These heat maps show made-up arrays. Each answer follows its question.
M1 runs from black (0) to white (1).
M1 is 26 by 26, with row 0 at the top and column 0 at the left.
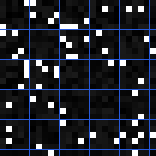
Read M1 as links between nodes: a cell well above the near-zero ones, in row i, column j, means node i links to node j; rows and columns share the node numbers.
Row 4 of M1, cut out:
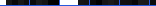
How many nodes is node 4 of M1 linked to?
4
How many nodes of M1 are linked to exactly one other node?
8
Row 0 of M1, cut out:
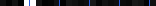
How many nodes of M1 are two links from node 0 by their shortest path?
5
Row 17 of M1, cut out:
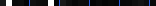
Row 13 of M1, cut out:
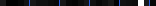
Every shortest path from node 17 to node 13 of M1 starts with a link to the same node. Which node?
node 1
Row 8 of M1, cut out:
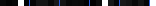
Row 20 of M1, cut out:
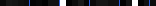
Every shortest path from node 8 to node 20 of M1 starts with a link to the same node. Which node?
node 25
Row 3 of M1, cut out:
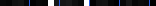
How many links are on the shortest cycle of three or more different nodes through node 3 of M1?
8
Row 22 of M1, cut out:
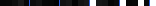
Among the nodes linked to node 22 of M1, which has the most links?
node 23
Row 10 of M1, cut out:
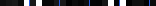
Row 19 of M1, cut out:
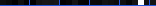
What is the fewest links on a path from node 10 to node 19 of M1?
4
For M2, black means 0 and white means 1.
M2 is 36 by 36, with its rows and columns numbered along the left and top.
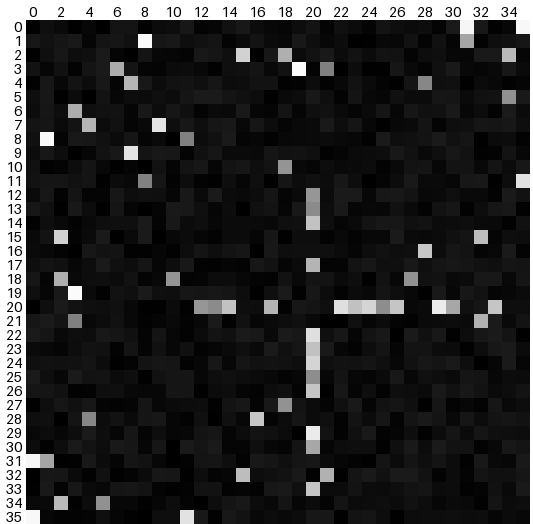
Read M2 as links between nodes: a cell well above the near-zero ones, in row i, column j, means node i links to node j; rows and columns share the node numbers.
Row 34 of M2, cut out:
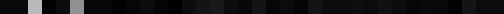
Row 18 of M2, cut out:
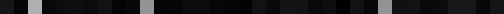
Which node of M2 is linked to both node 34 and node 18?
node 2
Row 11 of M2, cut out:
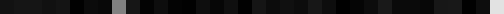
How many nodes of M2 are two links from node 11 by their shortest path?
2
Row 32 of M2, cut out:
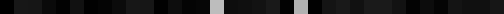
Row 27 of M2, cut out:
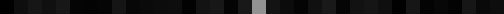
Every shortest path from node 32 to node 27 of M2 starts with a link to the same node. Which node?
node 15
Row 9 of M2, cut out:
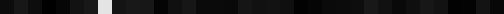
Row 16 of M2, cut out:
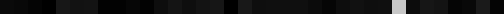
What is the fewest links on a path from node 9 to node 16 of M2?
4
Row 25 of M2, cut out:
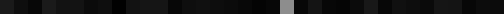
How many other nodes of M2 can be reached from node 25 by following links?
12
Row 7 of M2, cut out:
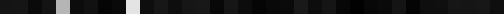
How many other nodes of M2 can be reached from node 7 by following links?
4
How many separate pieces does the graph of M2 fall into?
4
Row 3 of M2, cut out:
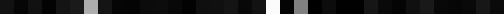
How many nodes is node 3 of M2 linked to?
3
